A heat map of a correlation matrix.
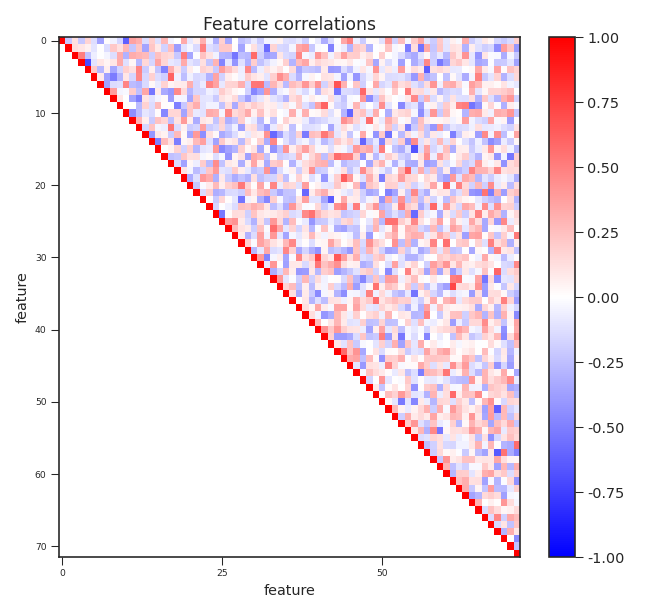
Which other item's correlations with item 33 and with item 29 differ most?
68
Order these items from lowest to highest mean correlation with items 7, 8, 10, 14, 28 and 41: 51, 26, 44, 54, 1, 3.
44, 51, 3, 1, 54, 26
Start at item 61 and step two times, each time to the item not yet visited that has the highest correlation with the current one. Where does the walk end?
49
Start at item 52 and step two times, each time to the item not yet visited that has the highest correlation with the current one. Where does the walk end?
51
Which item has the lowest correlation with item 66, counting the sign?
33
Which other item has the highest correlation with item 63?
9
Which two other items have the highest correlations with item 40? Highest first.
30, 31
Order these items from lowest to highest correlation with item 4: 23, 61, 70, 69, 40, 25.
40, 61, 69, 23, 70, 25
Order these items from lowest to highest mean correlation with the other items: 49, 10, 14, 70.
14, 70, 10, 49
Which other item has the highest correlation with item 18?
54
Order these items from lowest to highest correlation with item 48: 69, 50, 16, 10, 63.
50, 10, 16, 69, 63
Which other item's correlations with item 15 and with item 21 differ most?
55
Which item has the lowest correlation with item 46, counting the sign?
56
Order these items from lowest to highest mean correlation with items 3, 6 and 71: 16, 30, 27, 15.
15, 27, 16, 30
